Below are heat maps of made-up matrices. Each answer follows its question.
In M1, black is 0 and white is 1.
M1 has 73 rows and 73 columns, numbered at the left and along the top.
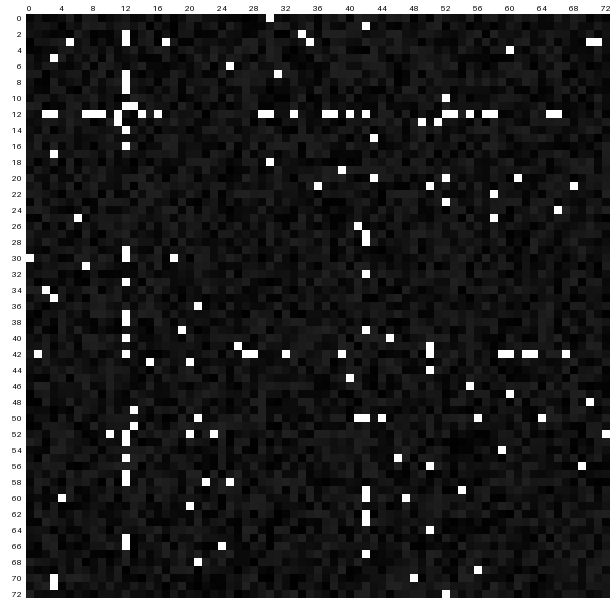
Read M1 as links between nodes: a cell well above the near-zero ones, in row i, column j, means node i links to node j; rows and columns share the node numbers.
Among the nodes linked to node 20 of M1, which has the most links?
node 52
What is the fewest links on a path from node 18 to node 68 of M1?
6
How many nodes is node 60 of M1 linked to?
3
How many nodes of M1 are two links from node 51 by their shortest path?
2
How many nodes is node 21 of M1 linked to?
3
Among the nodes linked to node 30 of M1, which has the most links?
node 12
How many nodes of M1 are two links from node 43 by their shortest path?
2
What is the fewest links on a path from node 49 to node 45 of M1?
5
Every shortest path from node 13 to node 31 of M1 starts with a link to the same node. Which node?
node 11
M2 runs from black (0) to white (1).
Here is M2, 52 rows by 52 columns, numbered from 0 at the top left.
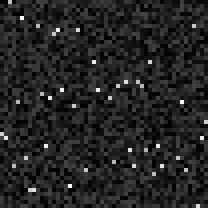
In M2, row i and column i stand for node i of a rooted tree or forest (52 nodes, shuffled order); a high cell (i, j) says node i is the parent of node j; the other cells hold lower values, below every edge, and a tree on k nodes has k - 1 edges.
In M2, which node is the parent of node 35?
21
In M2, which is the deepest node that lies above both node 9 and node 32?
37
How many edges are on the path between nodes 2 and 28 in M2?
5
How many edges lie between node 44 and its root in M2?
5
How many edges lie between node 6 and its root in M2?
5
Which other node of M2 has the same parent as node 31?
34
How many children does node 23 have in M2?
1
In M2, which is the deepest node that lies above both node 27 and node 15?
22
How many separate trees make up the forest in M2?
10
